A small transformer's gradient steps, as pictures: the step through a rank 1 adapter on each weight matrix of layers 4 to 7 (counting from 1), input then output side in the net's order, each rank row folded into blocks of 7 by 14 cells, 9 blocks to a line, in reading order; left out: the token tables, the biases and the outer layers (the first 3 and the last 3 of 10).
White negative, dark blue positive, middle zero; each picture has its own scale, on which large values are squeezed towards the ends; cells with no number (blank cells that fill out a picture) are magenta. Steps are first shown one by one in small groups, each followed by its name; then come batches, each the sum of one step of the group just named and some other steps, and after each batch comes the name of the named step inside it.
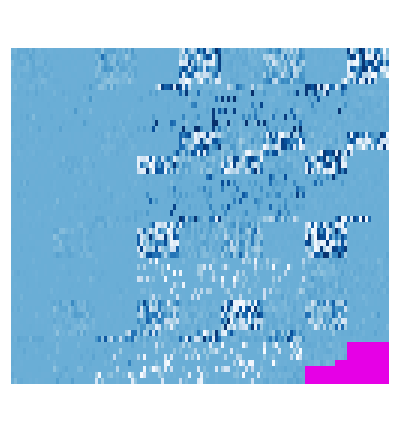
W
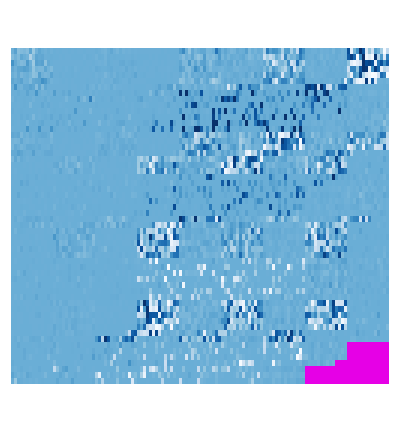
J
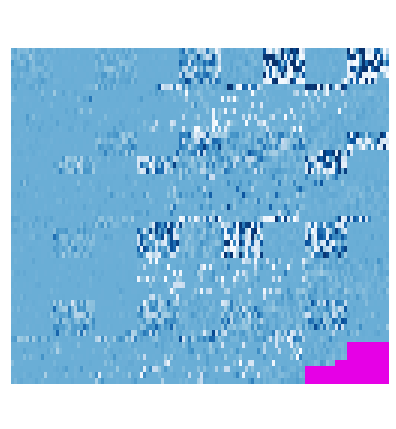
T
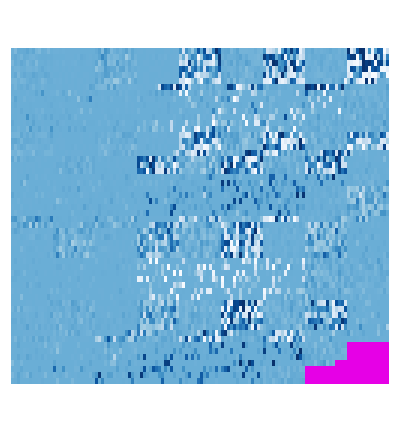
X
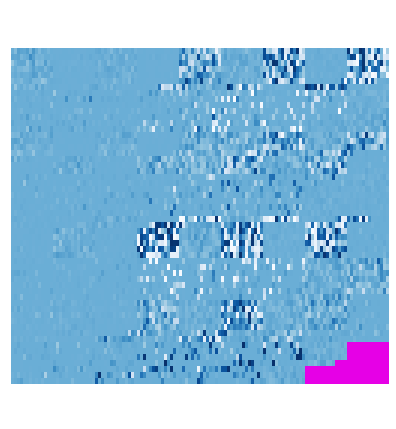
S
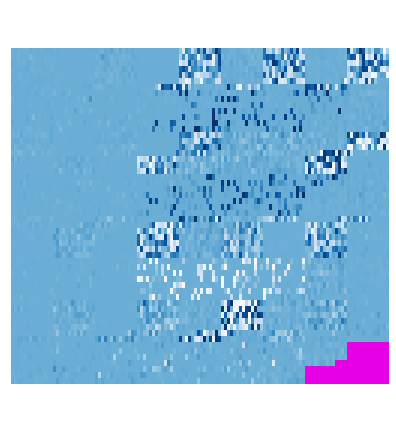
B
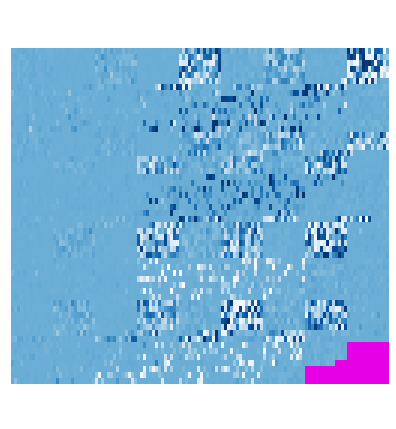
W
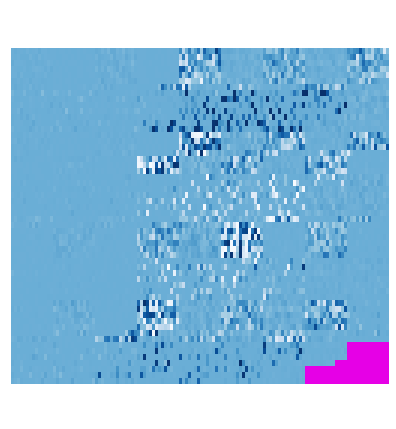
B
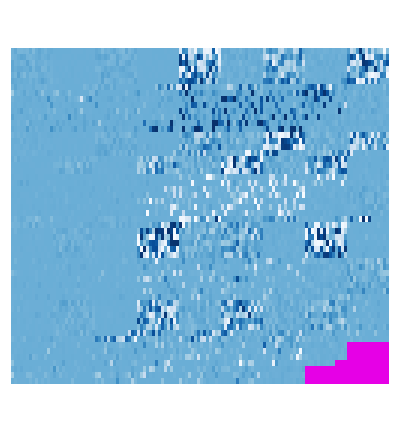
J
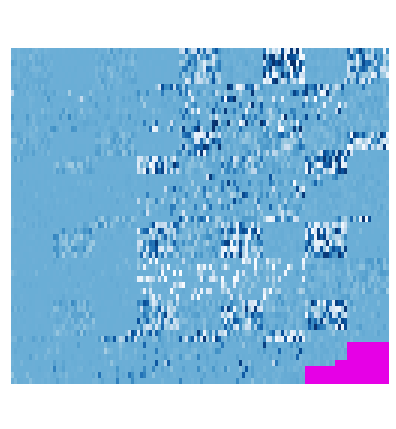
B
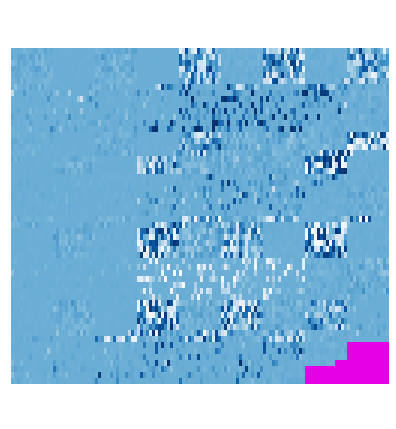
B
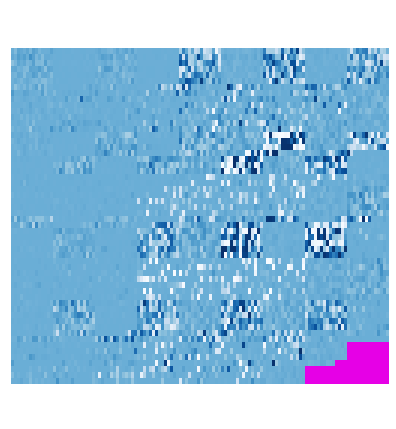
S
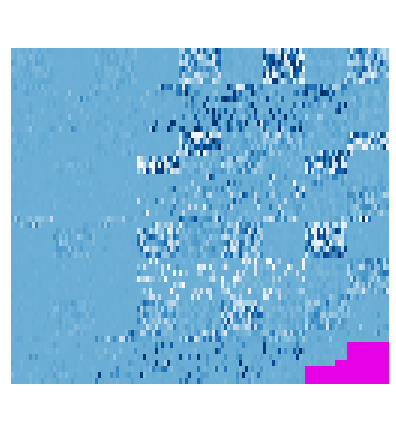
B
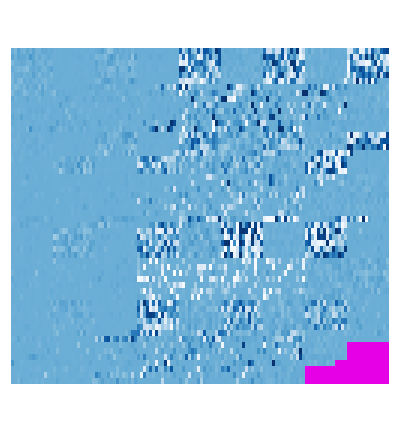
S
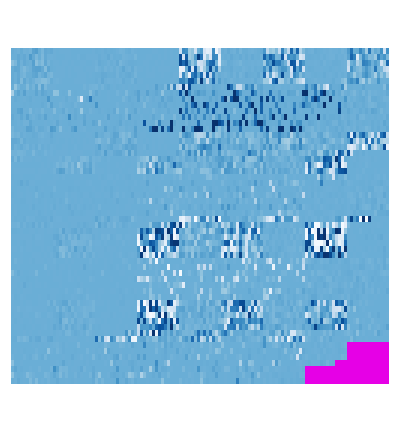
T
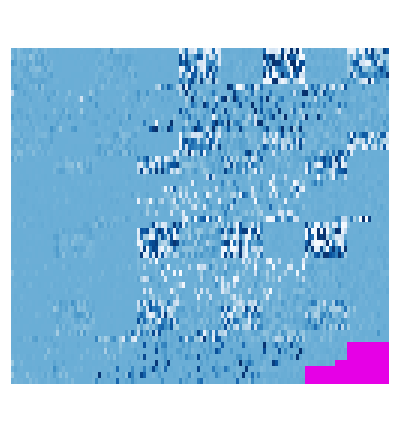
B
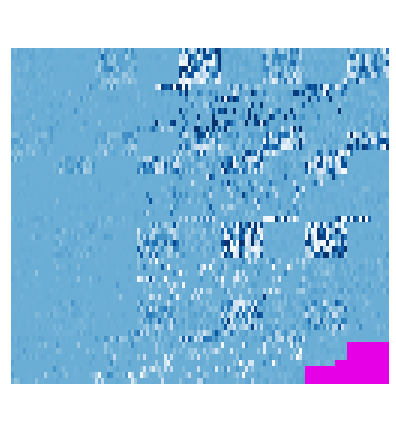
W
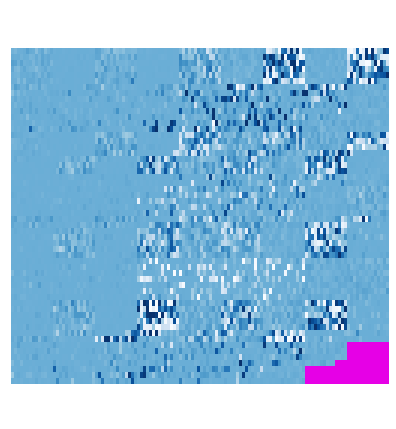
X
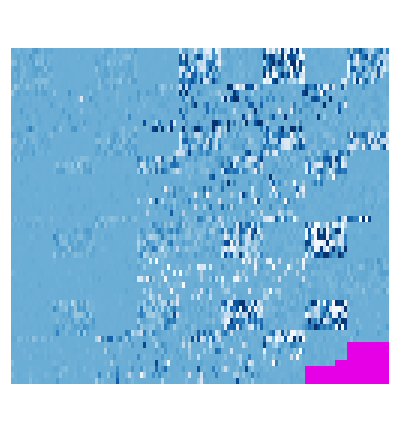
T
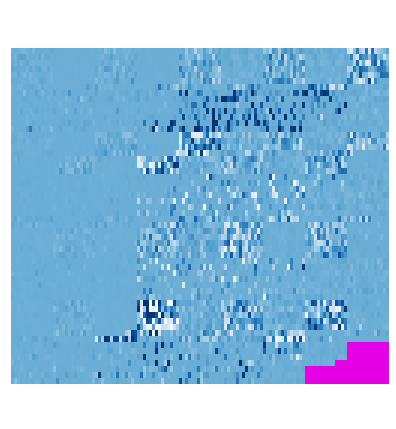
J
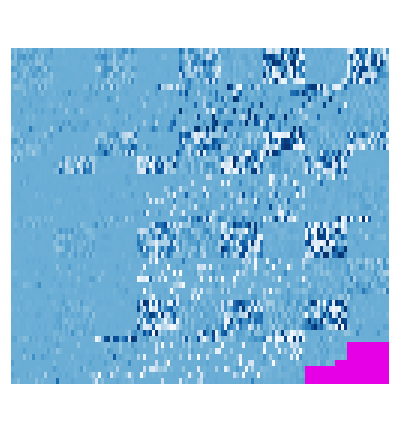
T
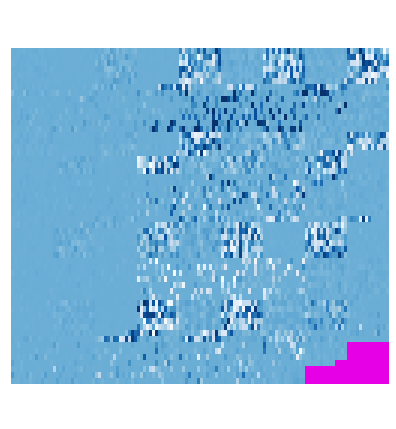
B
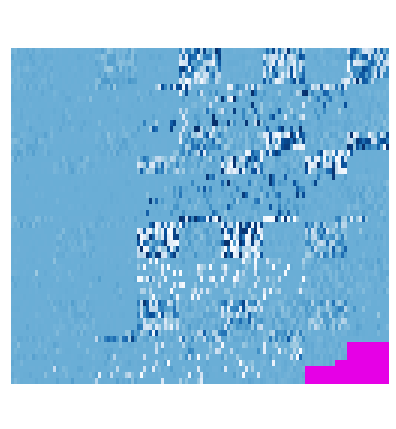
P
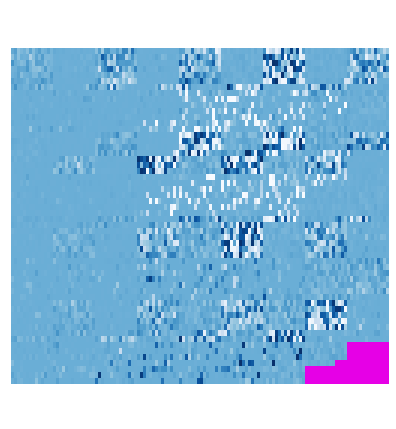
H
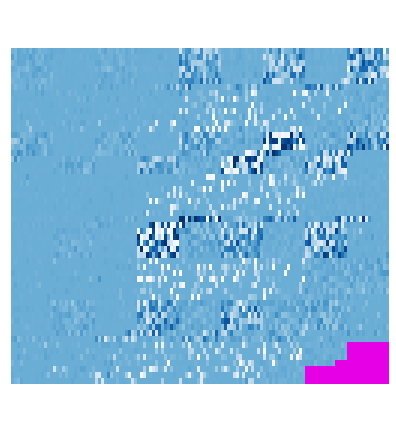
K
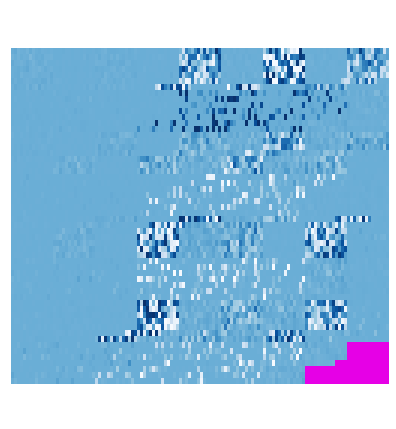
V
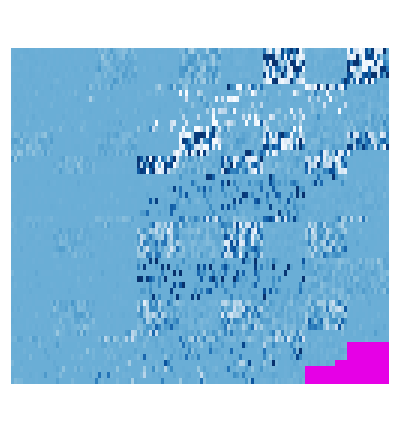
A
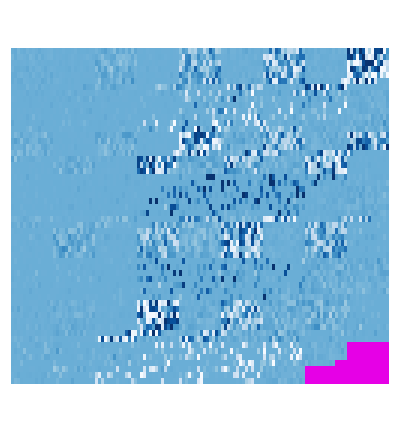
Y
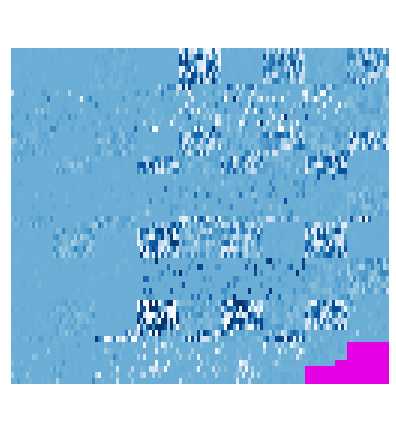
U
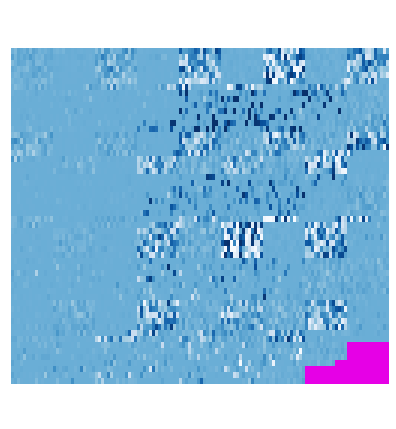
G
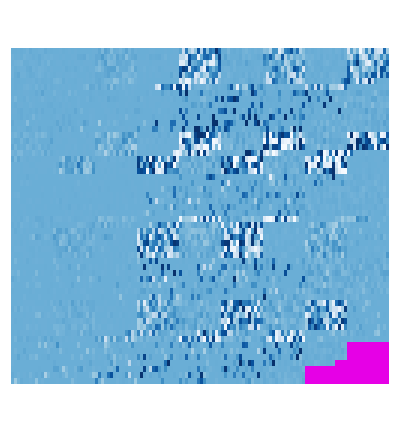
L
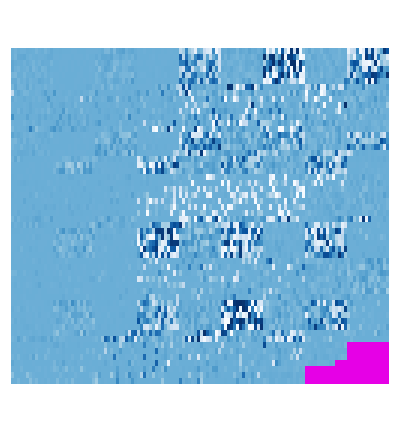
U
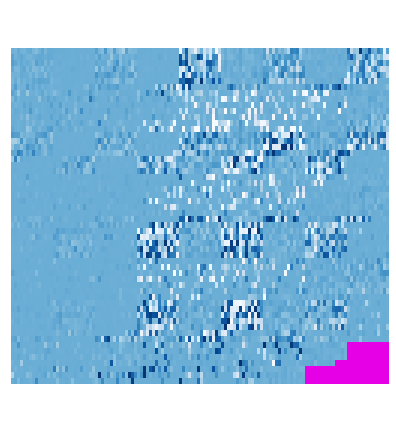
K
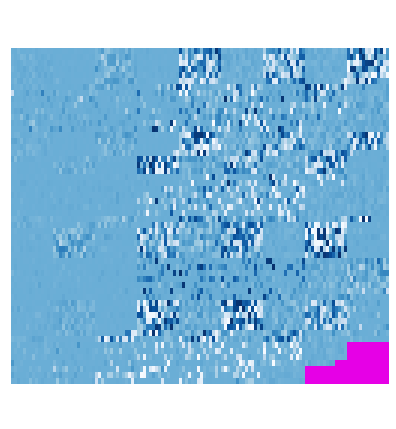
Y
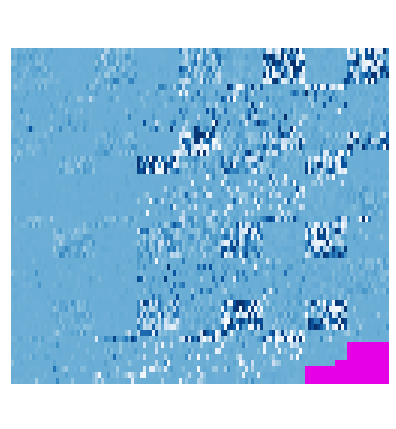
A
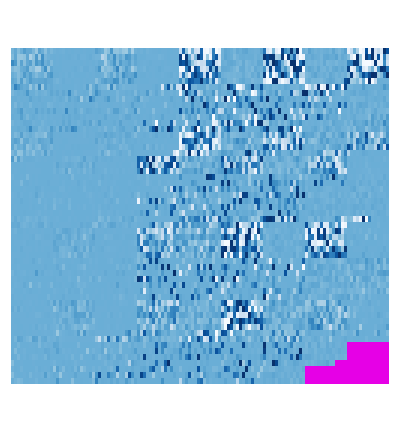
A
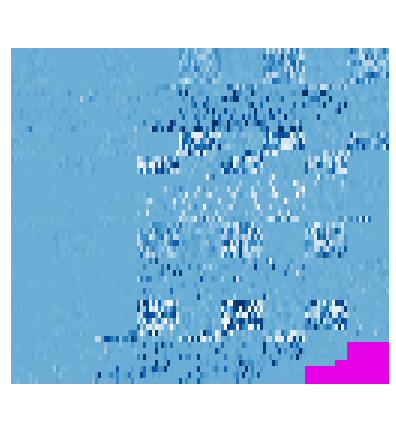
L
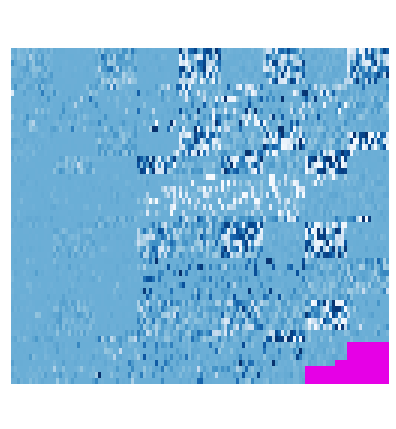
H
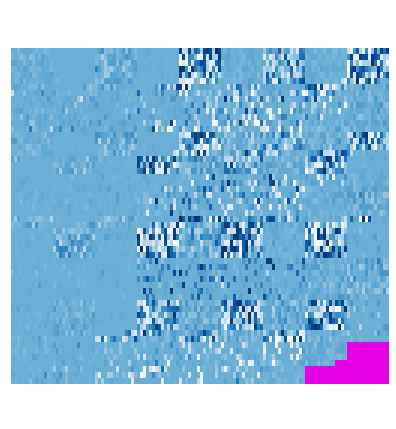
Y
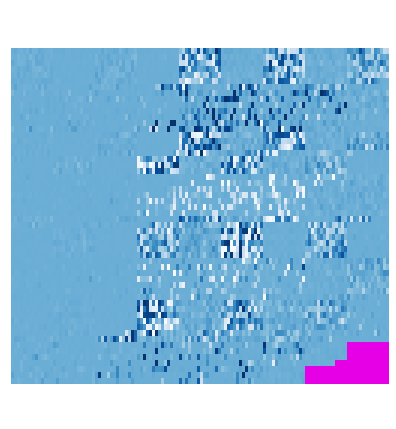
V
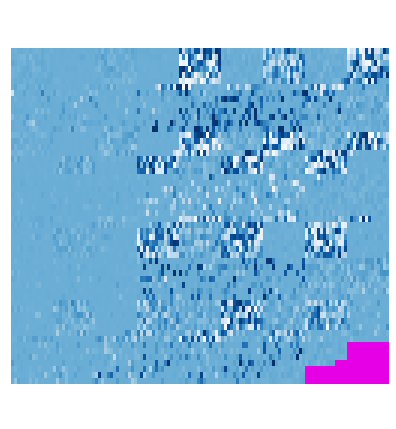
L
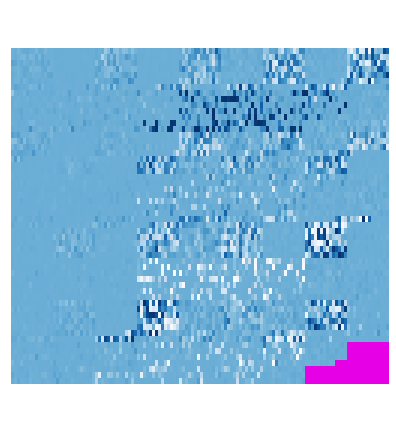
V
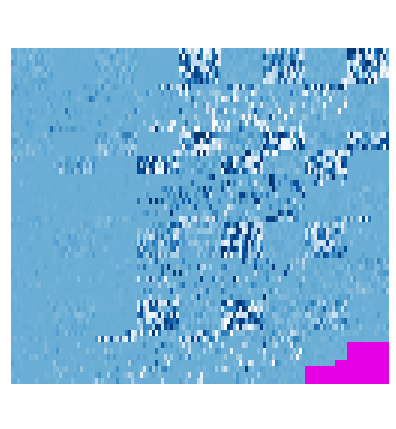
Y
